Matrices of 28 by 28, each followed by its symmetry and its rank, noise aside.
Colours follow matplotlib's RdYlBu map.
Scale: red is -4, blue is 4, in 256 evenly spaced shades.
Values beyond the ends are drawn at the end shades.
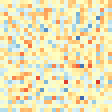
antisymmetric, rank six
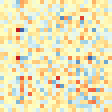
no symmetry, rank five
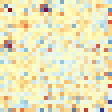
symmetric, rank six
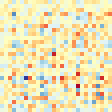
no symmetry, rank five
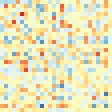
symmetric, rank five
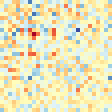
symmetric, rank four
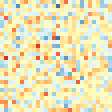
antisymmetric, rank six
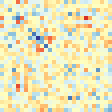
symmetric, rank six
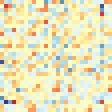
symmetric, rank four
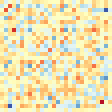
symmetric, rank six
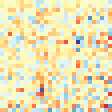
no symmetry, rank five
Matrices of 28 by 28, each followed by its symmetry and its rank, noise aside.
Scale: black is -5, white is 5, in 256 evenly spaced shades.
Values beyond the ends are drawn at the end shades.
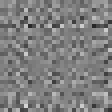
no symmetry, rank three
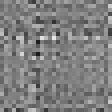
antisymmetric, rank four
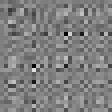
symmetric, rank three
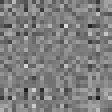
symmetric, rank three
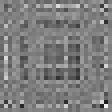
symmetric, rank two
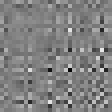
symmetric, rank two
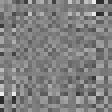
symmetric, rank two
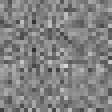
no symmetry, rank four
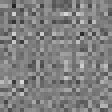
no symmetry, rank four
